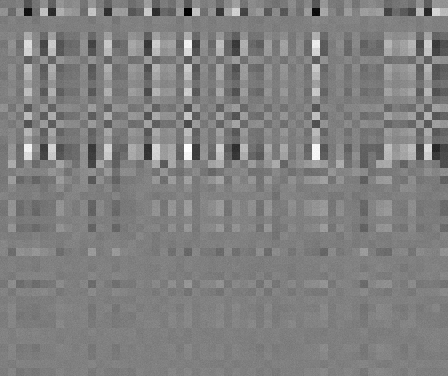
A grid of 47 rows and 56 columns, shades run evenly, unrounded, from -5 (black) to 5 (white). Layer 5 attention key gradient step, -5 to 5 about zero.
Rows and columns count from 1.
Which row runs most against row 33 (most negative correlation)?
31
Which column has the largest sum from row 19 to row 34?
24
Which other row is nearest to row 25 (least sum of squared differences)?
30
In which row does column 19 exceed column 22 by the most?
2
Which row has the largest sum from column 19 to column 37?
21
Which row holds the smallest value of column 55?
19
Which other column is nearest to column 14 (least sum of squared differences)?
7
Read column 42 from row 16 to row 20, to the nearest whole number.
0 0 0 0 0
